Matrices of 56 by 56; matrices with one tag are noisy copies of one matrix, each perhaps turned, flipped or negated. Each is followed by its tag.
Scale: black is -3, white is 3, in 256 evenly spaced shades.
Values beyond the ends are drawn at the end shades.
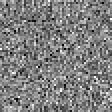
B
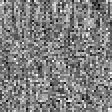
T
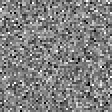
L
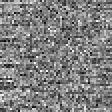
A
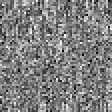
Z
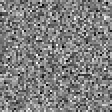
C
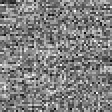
Z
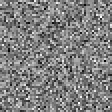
L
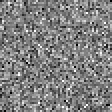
B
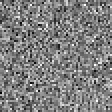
B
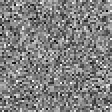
L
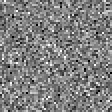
L
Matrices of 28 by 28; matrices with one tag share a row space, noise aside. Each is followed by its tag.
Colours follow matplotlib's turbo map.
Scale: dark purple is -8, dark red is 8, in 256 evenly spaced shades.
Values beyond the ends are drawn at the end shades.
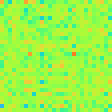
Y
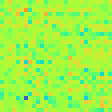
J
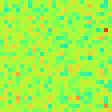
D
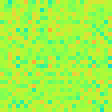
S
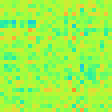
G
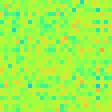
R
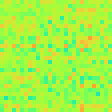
G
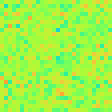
R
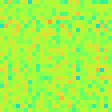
R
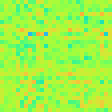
J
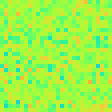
R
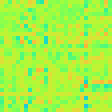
J
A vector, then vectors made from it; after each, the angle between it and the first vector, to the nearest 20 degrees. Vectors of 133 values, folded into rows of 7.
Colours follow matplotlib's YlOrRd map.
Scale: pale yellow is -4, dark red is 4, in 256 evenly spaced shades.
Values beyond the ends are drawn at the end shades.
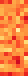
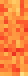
120 degrees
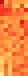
100 degrees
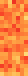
140 degrees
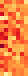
120 degrees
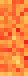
160 degrees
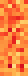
100 degrees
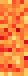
160 degrees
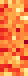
140 degrees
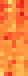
100 degrees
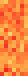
100 degrees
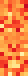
100 degrees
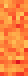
80 degrees
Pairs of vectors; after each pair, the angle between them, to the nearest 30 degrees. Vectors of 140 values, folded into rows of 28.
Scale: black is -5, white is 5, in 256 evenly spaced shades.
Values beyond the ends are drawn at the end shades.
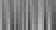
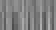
60 degrees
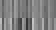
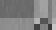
90 degrees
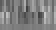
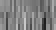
120 degrees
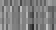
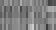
150 degrees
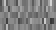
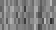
60 degrees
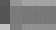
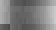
120 degrees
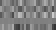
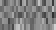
150 degrees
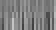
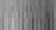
60 degrees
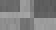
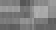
150 degrees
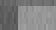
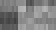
30 degrees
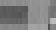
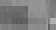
30 degrees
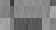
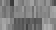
30 degrees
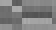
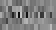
60 degrees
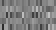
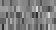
30 degrees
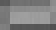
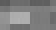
60 degrees
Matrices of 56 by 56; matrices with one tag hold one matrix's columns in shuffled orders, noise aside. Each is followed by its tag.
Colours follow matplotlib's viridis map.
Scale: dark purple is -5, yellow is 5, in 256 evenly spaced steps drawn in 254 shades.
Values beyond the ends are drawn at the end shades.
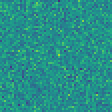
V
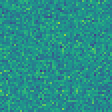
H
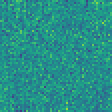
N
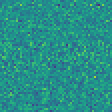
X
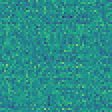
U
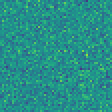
V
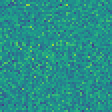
X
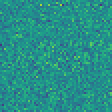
X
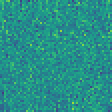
N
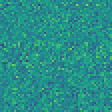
X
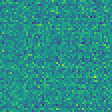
U
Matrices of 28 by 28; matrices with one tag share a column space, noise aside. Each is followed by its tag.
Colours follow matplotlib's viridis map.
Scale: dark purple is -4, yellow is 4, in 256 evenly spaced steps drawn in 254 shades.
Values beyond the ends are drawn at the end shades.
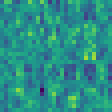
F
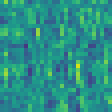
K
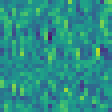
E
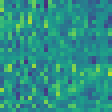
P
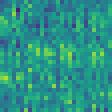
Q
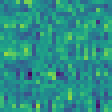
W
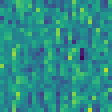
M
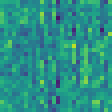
K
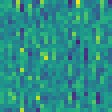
M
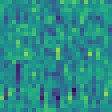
F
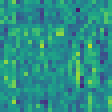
K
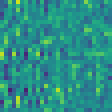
F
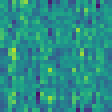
M
